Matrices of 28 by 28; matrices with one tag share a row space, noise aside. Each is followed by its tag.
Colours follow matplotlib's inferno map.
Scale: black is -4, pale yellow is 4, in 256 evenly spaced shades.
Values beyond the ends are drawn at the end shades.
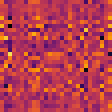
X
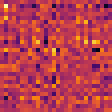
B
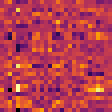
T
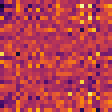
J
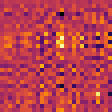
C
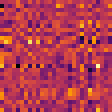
J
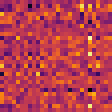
J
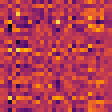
T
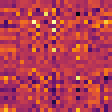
B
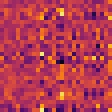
C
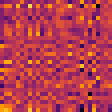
J
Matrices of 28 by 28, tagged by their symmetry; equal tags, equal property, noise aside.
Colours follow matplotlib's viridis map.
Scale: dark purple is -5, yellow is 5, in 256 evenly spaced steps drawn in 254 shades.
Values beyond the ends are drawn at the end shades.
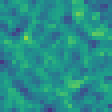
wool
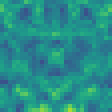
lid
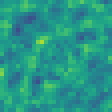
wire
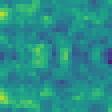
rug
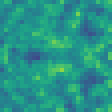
rug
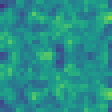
rug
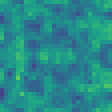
rug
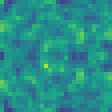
rug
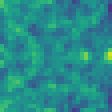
rug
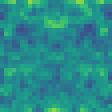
lid
